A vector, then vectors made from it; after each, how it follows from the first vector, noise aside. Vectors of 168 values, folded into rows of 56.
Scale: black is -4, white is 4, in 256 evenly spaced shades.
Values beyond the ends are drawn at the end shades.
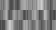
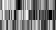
wrapped around, negated, scaled up.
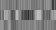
wrapped around, partly zeroed.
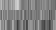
wrapped around, partly zeroed.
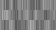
wrapped around, shrunk.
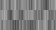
reversed, negated, shrunk.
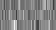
reversed, partly zeroed.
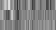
wrapped around, partly zeroed.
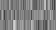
reversed, partly zeroed.
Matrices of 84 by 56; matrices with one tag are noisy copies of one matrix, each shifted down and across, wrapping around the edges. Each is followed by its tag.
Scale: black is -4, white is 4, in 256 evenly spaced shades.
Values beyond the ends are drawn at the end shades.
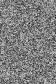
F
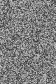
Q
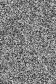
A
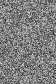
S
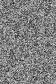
A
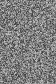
S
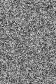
F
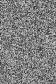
F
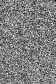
F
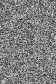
A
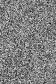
Q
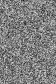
A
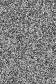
S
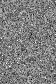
Q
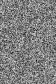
S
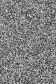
S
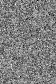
F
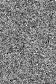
F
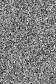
Q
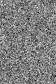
Q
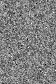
Q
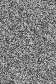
F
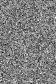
Q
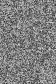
F
